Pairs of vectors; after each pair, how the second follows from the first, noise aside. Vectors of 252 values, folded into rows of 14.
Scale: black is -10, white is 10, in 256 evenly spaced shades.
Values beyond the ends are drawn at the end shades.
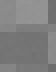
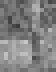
wrapped around, scaled up.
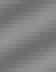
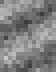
reversed, scaled up.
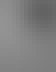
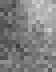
negated, scaled up.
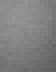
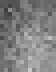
reversed, scaled up.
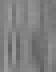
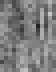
reversed, scaled up.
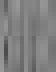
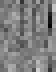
reversed, scaled up.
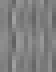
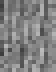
reversed, scaled up.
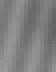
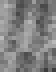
wrapped around, scaled up.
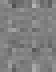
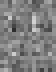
wrapped around, scaled up.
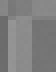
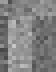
scaled up.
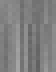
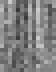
reversed, scaled up.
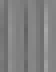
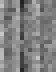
wrapped around, negated, scaled up.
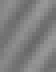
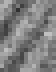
reversed, negated, scaled up.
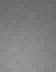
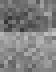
wrapped around, negated, scaled up.
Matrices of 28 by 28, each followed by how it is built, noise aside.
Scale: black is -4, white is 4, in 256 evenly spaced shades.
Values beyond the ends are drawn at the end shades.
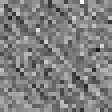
Toeplitz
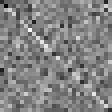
diagonal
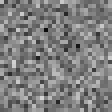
noise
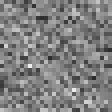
Toeplitz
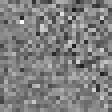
upper triangular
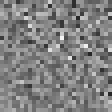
upper triangular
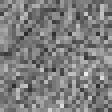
Hankel
